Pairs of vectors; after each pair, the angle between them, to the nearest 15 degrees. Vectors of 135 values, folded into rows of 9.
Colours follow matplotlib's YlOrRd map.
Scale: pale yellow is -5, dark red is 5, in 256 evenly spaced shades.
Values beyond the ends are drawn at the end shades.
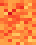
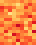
135 degrees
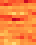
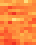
150 degrees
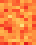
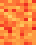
45 degrees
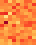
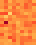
30 degrees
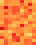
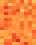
45 degrees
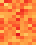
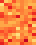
120 degrees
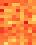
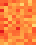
60 degrees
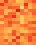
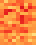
150 degrees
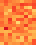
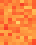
30 degrees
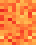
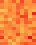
150 degrees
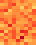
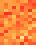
135 degrees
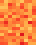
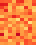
120 degrees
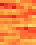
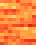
165 degrees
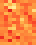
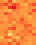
150 degrees
